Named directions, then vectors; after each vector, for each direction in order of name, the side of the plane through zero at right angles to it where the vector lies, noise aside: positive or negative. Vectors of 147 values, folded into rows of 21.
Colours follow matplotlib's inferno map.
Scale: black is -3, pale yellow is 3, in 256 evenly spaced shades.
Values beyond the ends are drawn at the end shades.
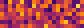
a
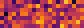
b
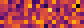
negative, positive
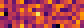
positive, positive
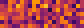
positive, negative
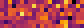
positive, positive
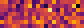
negative, positive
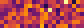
negative, positive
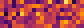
positive, positive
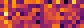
negative, negative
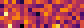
negative, negative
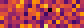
positive, negative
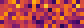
positive, negative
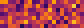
negative, positive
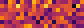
positive, negative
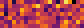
positive, positive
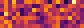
negative, negative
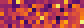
positive, positive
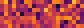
negative, negative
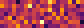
negative, positive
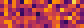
negative, negative
